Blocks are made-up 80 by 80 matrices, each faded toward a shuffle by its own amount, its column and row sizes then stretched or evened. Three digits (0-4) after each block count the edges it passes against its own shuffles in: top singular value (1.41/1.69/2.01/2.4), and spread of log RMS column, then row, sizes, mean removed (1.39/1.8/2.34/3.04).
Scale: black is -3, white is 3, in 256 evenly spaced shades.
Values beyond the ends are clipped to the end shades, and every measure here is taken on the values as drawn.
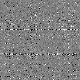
2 2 3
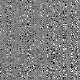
2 4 2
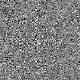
2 3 1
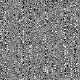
2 4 0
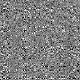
3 3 3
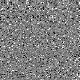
2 1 1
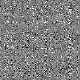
0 4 3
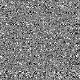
0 1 3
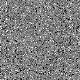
1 2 2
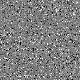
1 0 1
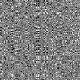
4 3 1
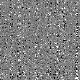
1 3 2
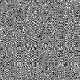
4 1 0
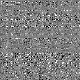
2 3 4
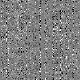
1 4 1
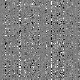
3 4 2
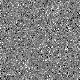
1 1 0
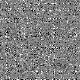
0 2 3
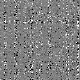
2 4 2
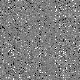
0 3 1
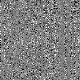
1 4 0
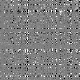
4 4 4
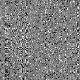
3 3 0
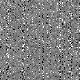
2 4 0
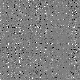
0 3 2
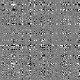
3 4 4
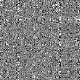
3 3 2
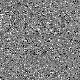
2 0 2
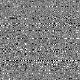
2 2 4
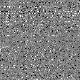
0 1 3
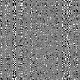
4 4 2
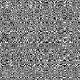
4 2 4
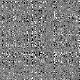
1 4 3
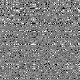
3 0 4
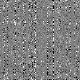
1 4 2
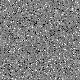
0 0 0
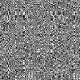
4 3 0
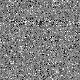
1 1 2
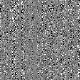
1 4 1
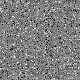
2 1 0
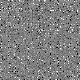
0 3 2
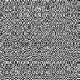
4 2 3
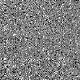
2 2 1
